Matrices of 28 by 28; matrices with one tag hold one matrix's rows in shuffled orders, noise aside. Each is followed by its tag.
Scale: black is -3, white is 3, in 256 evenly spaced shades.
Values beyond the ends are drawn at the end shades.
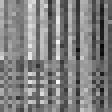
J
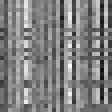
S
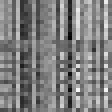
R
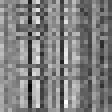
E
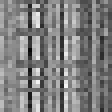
E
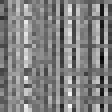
S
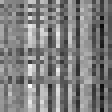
J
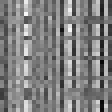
S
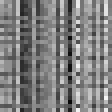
R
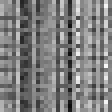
R
